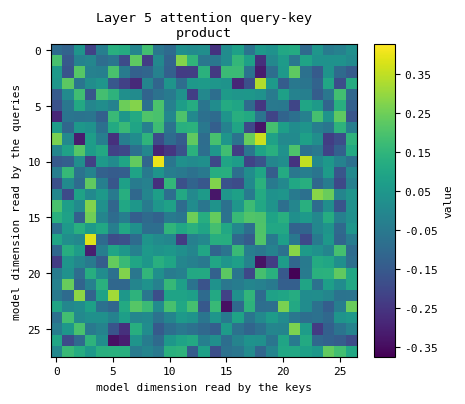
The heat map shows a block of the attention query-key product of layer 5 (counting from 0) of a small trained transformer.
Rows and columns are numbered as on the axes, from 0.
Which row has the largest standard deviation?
8
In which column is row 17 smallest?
11
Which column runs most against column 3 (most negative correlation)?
5
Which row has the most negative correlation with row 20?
22
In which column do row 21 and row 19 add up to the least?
18
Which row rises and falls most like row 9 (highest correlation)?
25
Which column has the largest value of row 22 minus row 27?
14
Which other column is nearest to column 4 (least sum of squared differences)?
19
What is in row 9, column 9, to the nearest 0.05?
-0.3
